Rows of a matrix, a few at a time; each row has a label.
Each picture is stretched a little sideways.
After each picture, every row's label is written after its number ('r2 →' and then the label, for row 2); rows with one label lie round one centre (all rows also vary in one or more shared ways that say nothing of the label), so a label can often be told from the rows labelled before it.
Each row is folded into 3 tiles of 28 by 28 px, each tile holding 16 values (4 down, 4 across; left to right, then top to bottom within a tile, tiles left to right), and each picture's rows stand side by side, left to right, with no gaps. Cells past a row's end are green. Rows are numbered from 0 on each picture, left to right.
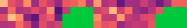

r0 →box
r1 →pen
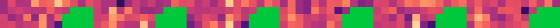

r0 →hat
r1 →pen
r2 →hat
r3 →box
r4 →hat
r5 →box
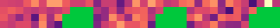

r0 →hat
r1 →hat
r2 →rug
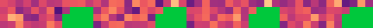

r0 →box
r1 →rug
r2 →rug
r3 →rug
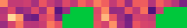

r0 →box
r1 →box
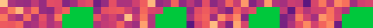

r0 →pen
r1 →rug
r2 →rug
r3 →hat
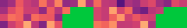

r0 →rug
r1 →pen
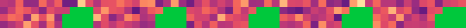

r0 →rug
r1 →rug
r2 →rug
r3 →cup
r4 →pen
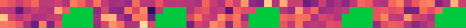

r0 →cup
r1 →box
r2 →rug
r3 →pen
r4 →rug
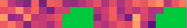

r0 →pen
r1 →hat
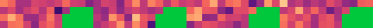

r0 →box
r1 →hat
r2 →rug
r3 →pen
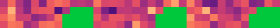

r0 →box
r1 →cup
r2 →pen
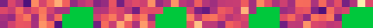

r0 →hat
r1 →rug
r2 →cup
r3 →rug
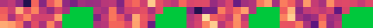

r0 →pen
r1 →hat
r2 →cup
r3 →box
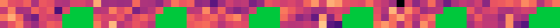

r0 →box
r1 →pen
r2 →pen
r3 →hat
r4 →pen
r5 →hat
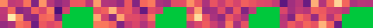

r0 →box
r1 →pen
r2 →box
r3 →hat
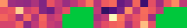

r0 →pen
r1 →cup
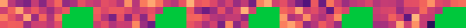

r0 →pen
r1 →hat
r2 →cup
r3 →pen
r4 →hat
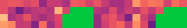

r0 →cup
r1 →hat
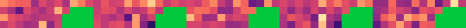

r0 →cup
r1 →hat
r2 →rug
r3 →hat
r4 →rug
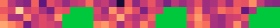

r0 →pen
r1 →pen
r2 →box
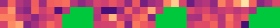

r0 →box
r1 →cup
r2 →hat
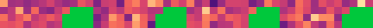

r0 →pen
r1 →hat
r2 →pen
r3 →rug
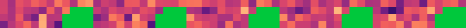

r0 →hat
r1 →hat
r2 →cup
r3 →cup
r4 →cup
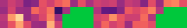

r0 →box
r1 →cup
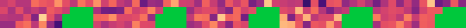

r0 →hat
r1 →cup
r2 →rug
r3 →pen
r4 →rug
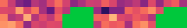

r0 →pen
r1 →cup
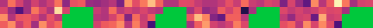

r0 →cup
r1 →hat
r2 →box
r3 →hat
